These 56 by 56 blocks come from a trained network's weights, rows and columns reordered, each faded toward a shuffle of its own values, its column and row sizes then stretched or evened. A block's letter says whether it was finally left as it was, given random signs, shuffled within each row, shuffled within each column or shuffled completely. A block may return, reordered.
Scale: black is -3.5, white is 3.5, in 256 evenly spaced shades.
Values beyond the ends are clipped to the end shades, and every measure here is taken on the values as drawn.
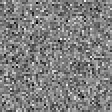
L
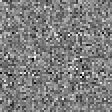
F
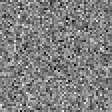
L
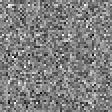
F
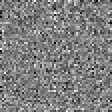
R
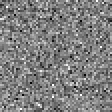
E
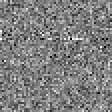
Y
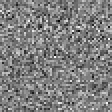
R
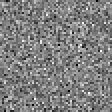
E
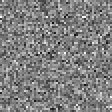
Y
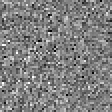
L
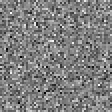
F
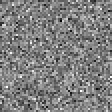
E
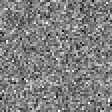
E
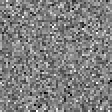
E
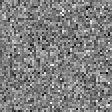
L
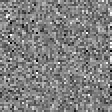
L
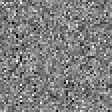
L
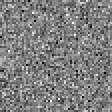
E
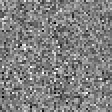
F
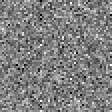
L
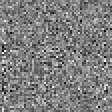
F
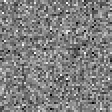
L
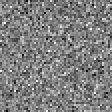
E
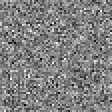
F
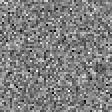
E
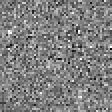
R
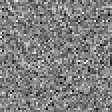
Y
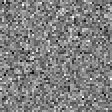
E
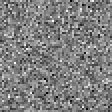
E
